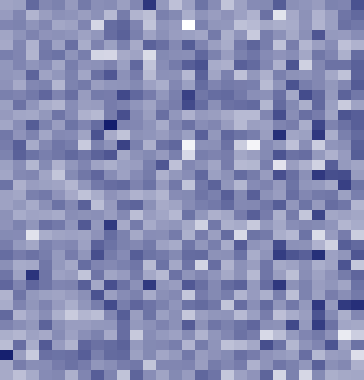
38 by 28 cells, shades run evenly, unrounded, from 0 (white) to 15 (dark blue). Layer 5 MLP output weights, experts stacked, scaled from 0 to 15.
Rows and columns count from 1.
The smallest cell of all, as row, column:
3, 15
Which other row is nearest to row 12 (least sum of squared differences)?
4
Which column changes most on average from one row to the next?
22
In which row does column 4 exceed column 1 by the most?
35
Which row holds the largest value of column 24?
10
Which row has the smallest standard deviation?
37
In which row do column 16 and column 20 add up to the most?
7
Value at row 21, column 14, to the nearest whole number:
6
